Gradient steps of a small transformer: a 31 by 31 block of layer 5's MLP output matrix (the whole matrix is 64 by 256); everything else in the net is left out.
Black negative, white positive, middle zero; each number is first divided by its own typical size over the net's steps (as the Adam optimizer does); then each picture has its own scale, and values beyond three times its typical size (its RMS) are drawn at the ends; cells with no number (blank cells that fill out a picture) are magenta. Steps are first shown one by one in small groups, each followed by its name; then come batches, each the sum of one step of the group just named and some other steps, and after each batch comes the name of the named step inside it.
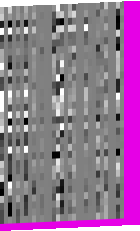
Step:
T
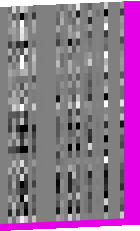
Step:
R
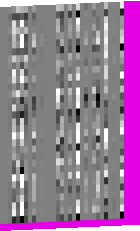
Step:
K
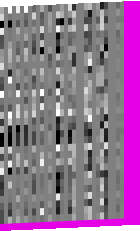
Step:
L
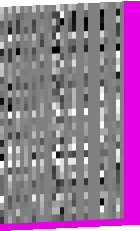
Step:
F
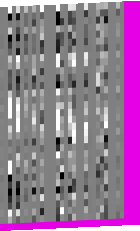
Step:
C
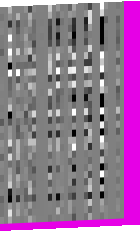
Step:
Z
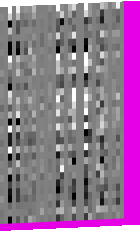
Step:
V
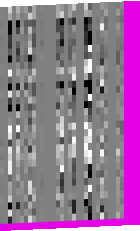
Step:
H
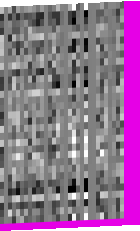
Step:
C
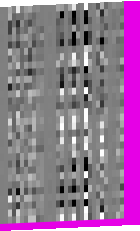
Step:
H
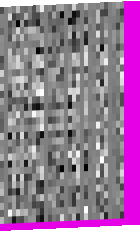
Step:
K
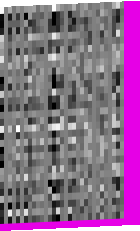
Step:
H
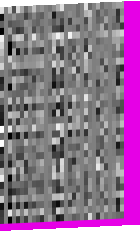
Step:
V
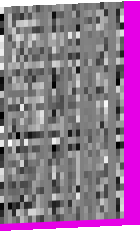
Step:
R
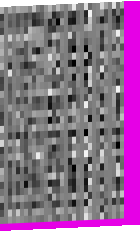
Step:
Z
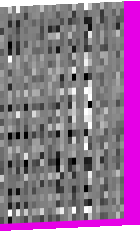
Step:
V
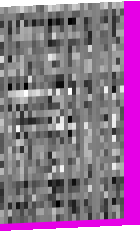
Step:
H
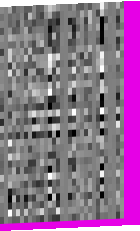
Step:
Z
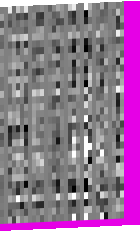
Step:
L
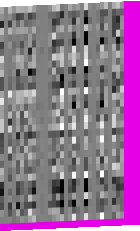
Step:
T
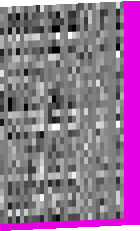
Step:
F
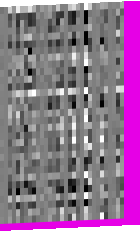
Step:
C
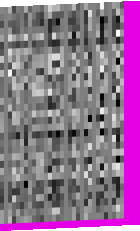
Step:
Z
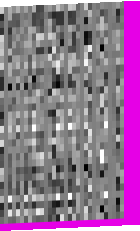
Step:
H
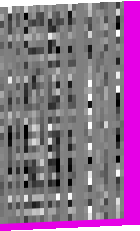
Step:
L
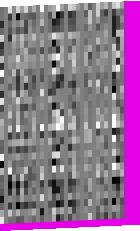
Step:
C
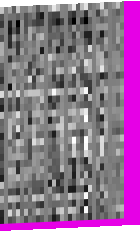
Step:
H
